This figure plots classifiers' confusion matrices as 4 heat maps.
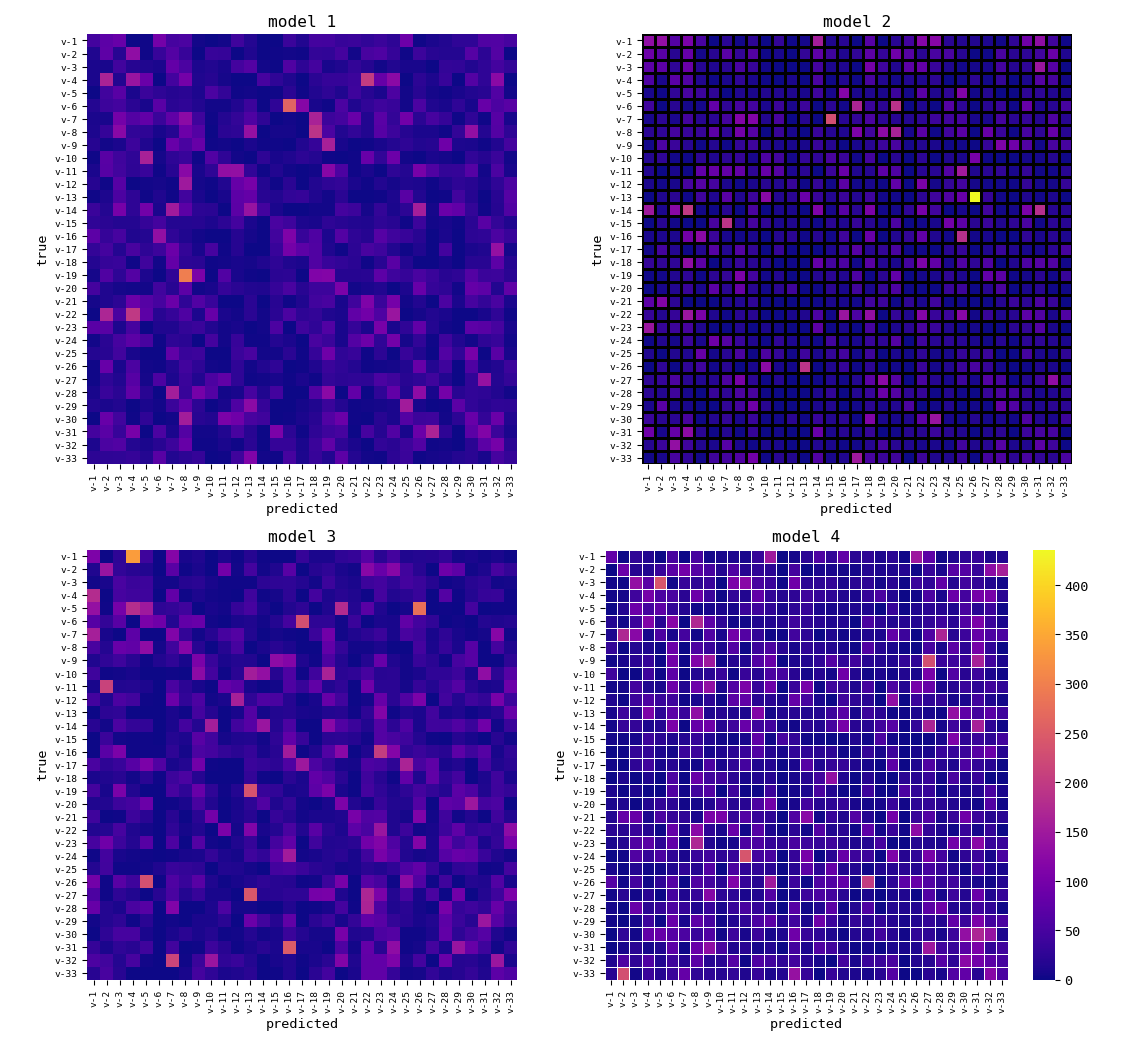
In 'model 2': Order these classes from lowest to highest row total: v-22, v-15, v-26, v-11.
v-26, v-15, v-11, v-22
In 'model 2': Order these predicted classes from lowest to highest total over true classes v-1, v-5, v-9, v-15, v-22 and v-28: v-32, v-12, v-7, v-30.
v-12, v-32, v-7, v-30
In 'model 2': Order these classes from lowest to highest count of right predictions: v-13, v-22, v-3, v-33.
v-3, v-33, v-13, v-22
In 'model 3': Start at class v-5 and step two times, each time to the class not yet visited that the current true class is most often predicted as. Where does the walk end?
v-25
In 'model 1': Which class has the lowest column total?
v-14
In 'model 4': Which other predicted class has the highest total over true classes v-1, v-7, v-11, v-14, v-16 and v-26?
v-27
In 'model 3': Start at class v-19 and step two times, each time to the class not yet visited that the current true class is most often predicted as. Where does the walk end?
v-23
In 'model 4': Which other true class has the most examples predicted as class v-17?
v-21
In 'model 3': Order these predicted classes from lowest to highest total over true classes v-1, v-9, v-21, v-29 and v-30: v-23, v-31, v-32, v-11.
v-11, v-32, v-31, v-23
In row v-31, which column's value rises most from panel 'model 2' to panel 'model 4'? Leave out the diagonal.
v-27
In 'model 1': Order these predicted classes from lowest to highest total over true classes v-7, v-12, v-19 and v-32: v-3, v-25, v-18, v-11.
v-11, v-25, v-3, v-18
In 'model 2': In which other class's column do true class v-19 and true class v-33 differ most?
v-17
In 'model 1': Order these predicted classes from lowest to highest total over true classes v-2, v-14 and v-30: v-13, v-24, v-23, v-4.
v-24, v-23, v-4, v-13
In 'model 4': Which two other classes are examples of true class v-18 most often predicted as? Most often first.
v-19, v-8
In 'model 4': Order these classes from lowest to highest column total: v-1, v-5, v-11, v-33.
v-1, v-33, v-5, v-11
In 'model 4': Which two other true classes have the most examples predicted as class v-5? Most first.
v-3, v-30
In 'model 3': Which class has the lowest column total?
v-6
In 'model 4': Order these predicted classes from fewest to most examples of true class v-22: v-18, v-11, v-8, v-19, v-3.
v-19, v-3, v-18, v-11, v-8
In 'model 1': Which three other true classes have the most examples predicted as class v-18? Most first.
v-8, v-7, v-19
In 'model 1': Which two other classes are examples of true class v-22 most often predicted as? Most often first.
v-4, v-2
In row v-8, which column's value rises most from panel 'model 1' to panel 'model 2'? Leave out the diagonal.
v-20
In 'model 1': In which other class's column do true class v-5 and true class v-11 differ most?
v-12
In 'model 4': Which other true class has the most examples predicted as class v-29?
v-13
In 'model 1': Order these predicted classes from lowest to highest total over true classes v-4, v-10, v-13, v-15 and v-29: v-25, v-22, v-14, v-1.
v-1, v-14, v-25, v-22
